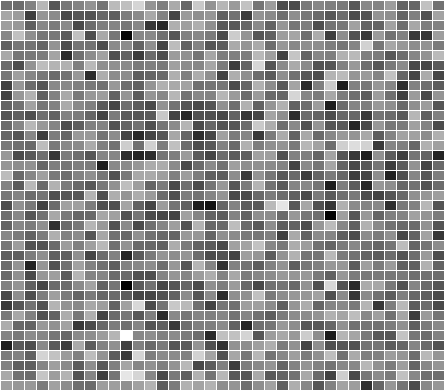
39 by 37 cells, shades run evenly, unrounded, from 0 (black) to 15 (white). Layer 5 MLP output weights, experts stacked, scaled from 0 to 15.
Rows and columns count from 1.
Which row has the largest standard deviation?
21
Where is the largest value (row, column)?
34, 11
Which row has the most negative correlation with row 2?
14
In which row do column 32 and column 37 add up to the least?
31
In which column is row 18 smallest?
33
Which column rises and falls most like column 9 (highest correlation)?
25
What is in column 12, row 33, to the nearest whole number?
8
